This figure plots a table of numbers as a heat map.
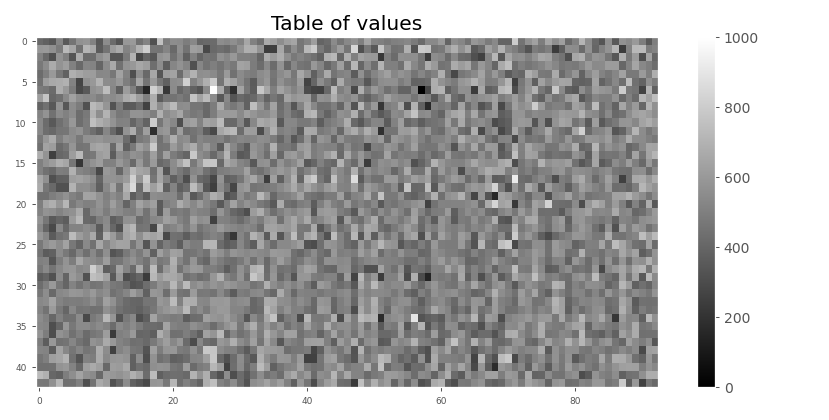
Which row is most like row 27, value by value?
31
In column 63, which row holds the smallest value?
16
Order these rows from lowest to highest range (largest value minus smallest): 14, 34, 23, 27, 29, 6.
27, 23, 14, 29, 34, 6
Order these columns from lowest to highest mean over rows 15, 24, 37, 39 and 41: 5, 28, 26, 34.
28, 34, 5, 26
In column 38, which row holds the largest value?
24
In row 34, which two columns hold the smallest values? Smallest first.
51, 86
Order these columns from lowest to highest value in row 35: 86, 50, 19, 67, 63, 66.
66, 63, 86, 67, 50, 19
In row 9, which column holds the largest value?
56
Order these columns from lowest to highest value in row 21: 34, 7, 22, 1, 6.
7, 22, 34, 1, 6
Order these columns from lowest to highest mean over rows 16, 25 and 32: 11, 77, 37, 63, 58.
63, 58, 37, 11, 77
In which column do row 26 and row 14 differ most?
23
